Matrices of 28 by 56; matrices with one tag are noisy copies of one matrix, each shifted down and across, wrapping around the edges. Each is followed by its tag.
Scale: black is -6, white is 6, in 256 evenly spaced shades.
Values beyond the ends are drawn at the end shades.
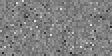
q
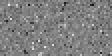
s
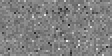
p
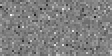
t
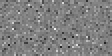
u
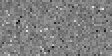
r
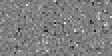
s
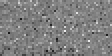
p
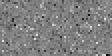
t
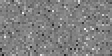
t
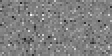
p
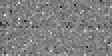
p
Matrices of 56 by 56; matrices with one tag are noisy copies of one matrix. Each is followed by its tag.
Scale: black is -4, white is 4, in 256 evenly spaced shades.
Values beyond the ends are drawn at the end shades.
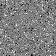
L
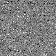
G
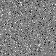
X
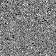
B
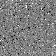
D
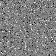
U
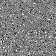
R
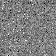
G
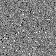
R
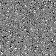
U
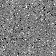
D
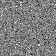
X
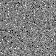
U
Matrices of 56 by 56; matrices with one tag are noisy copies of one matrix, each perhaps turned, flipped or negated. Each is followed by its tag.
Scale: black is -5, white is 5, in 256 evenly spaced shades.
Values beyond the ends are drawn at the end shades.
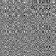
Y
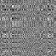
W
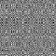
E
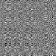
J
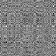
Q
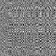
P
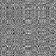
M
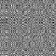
E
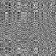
W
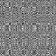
M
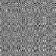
J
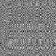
P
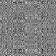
Q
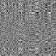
W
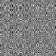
J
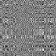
W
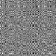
E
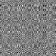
J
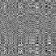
W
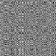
E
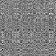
Q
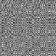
E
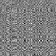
P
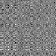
Y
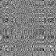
W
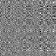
Y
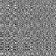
Y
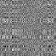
W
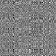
Q
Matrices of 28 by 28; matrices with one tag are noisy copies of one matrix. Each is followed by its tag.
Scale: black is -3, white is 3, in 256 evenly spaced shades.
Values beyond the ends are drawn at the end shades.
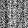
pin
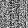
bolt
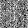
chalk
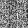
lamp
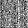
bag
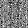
bolt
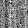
pin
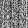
bolt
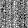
chalk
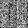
lamp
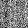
pin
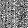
chalk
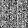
lamp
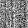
chalk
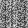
chalk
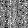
pin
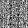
bolt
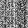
chalk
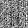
bolt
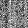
pin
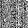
bag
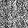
pin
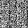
lamp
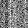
pin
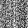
chalk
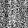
pin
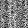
pin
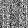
bolt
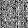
bag
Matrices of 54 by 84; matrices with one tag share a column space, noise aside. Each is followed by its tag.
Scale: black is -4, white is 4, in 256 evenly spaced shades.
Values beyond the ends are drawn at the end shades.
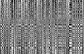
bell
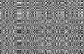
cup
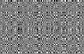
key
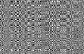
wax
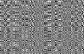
wax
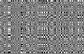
key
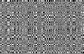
key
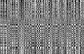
bell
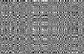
key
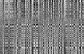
bell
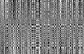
bell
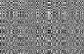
cup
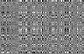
key
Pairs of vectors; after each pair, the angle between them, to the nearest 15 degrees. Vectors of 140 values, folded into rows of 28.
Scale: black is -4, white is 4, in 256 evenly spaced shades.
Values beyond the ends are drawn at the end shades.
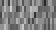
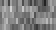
45 degrees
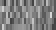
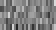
105 degrees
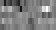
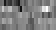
15 degrees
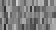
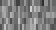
135 degrees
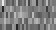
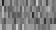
135 degrees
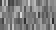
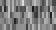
105 degrees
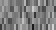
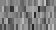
30 degrees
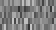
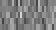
105 degrees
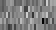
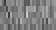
60 degrees
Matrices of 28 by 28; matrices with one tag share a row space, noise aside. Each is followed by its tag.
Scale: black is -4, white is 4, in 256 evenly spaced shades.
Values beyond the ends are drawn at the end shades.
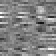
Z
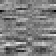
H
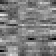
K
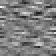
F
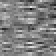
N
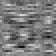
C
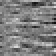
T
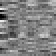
K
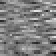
F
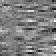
N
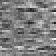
N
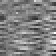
F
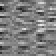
Z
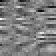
Z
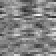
F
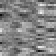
Z
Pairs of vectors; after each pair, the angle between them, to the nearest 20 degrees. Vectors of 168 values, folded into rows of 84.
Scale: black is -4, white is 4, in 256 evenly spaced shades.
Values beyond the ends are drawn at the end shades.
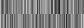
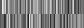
80 degrees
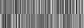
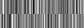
60 degrees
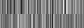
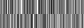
120 degrees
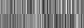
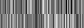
160 degrees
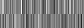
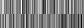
20 degrees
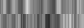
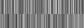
80 degrees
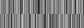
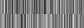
100 degrees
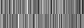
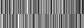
20 degrees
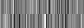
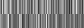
100 degrees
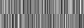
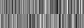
100 degrees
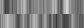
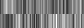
140 degrees
